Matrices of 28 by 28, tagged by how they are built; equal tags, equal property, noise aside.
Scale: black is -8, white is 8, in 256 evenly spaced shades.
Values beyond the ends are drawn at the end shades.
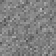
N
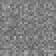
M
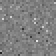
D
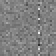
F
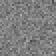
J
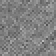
N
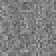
M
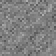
N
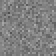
J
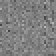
F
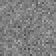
J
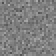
J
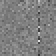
F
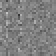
F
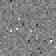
D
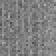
M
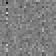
F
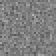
J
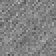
N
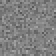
J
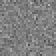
J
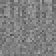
M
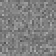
M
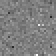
D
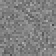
J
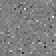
D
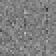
F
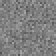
J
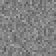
J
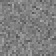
J
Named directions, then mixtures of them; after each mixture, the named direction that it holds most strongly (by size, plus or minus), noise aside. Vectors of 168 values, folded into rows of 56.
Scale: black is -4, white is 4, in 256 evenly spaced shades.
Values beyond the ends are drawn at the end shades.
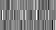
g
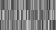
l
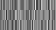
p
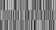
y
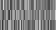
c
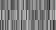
l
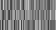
c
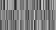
y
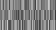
c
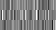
g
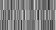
c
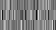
g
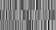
p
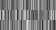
l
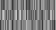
l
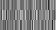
p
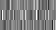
g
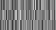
p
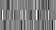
g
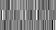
g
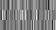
g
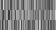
c
